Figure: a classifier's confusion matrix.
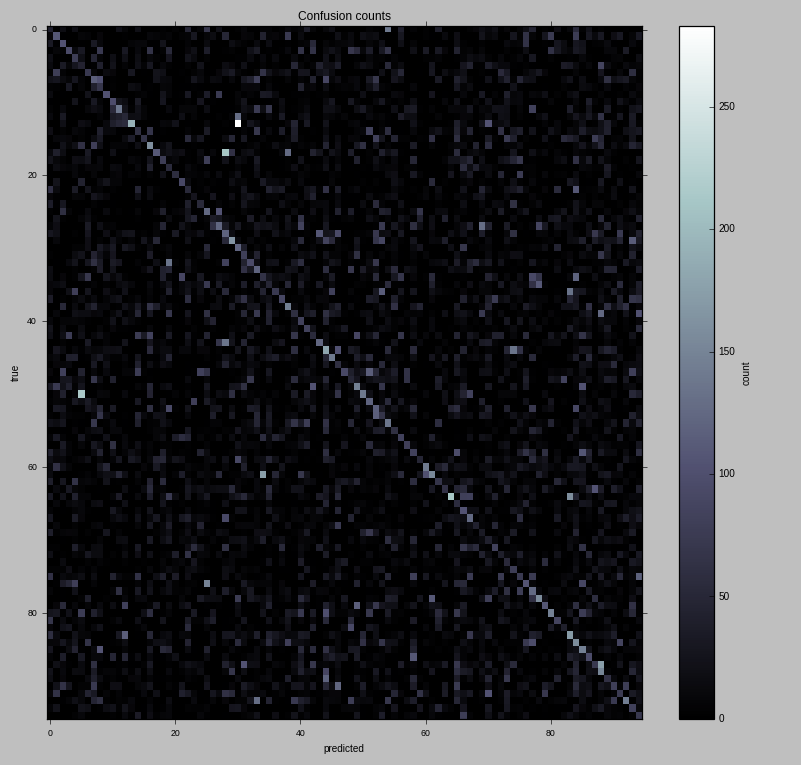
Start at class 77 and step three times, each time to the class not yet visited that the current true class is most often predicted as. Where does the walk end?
66
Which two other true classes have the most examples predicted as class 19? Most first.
32, 52
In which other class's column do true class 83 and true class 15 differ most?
12
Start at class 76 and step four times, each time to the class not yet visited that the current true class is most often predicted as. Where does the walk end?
51
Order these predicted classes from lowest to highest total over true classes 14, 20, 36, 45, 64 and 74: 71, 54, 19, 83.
71, 54, 19, 83
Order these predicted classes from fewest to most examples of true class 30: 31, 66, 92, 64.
92, 64, 31, 66
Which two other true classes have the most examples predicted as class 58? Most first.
86, 75
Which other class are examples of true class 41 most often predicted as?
94
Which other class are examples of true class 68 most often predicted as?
46
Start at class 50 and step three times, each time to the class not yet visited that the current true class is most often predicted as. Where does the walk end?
44
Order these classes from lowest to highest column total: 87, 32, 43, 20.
20, 43, 87, 32
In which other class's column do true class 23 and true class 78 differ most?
61
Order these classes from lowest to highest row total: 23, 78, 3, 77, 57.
23, 57, 77, 78, 3
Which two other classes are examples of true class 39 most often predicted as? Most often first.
88, 94
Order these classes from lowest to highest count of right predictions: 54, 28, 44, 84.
28, 54, 84, 44
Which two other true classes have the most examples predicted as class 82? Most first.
48, 15
